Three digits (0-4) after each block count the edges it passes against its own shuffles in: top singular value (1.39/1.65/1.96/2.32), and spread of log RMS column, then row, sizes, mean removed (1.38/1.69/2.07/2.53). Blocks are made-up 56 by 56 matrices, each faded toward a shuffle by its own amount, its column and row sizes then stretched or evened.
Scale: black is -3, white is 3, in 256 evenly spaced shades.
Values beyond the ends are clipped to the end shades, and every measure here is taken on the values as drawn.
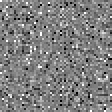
2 1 0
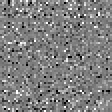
0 2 3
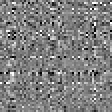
3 4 4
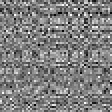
4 0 3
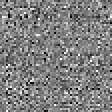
3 3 1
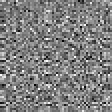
4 2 3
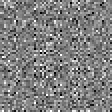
4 4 1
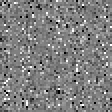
0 2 0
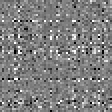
3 4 4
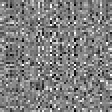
4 4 2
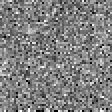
1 1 2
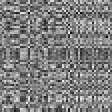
4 3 3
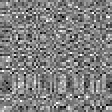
4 0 2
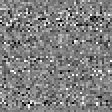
1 1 4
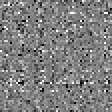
1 3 3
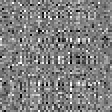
4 3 3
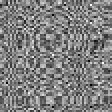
4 1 0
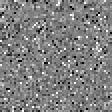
0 0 0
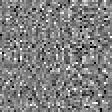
3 1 0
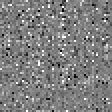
1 3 1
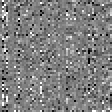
1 4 2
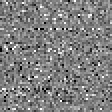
0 0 3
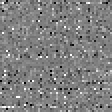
0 1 3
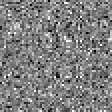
3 1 1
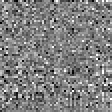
3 2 2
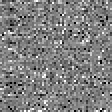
2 1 3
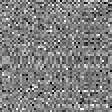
4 0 1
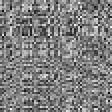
4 3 2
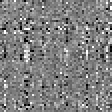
3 4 3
